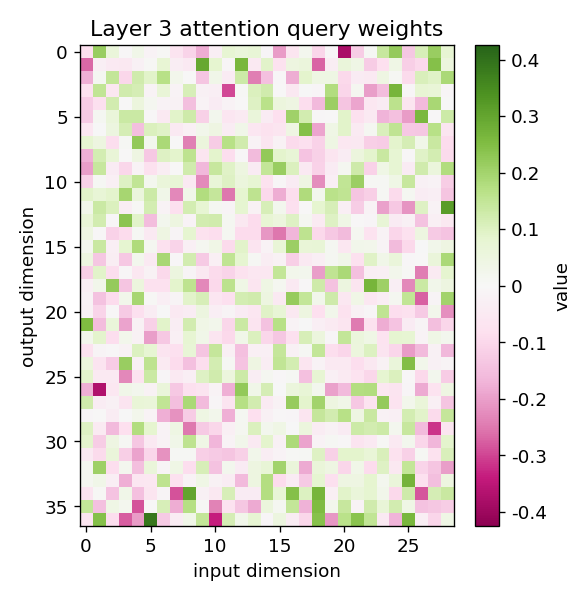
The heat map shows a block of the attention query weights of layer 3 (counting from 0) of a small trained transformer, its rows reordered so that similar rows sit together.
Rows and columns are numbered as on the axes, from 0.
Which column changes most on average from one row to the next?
28
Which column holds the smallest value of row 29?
27
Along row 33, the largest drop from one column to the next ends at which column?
26
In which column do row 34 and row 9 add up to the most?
8
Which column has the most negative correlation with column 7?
18
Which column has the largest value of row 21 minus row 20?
0
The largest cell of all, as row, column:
36, 5
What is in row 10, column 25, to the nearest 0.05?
0.15
